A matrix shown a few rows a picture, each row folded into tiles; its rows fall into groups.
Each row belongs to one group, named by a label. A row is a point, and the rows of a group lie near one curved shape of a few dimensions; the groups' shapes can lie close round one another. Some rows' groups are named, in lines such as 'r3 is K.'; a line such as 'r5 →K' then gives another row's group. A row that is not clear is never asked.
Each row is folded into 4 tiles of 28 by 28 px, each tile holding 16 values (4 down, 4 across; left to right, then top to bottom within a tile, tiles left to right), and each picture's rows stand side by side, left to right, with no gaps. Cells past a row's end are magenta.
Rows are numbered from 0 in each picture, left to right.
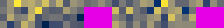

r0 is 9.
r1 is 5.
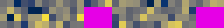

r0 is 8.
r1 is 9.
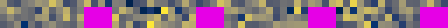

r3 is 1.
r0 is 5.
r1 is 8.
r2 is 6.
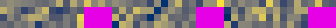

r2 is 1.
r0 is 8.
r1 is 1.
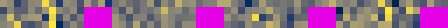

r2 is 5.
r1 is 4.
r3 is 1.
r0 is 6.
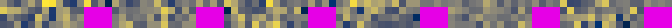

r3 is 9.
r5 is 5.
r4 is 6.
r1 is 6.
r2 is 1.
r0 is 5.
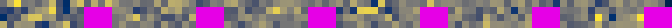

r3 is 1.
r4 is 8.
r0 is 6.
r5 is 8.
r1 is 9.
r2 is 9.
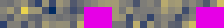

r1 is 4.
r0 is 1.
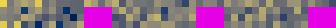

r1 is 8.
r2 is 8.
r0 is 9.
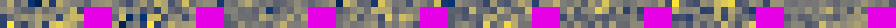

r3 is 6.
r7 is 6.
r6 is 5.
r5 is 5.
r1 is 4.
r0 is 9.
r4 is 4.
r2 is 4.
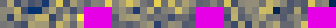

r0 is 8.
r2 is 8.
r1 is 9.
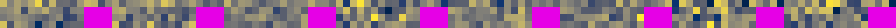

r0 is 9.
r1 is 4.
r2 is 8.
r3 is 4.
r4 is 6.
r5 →8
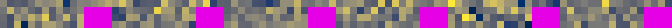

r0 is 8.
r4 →9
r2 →9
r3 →9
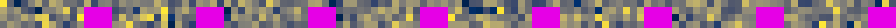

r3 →9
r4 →8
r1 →6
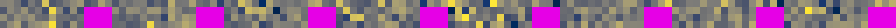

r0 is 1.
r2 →1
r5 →4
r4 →1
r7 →1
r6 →5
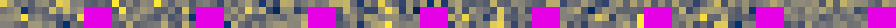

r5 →8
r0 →9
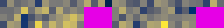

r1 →1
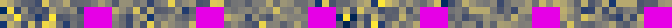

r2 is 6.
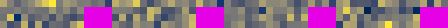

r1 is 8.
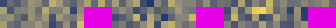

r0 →5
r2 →5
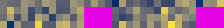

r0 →4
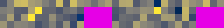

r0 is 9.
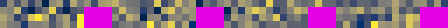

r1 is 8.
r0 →8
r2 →1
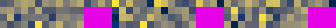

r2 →4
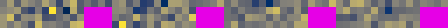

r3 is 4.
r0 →8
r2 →9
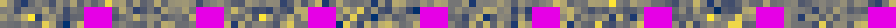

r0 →5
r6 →4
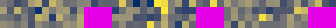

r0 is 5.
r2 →4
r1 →6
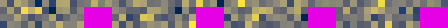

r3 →5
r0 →1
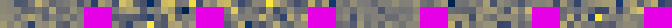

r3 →4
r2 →5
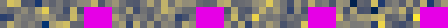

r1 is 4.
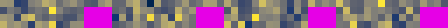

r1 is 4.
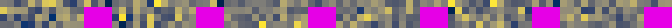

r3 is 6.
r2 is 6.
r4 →1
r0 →5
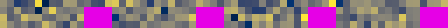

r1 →8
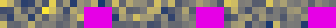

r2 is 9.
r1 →8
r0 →9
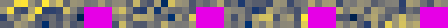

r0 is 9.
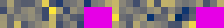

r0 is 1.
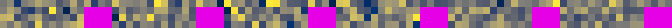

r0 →8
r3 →9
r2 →1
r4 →1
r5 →5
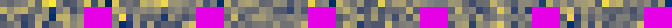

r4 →1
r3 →9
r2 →8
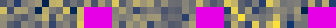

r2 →1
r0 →5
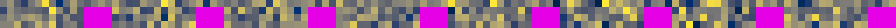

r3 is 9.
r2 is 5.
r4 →1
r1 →5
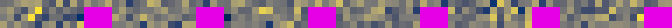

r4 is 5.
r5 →8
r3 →8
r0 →9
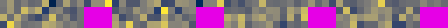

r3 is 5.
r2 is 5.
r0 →1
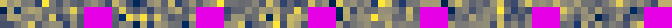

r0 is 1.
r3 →1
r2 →6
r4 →6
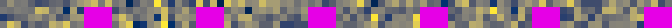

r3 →8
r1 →6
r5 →9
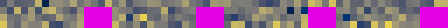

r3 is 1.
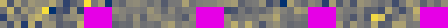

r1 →4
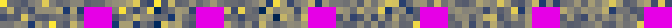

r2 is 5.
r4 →5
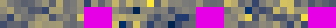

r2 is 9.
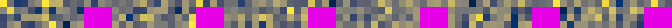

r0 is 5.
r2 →5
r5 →1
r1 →8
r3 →4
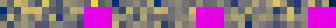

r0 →1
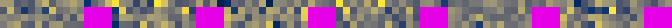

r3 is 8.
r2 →5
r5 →8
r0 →8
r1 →1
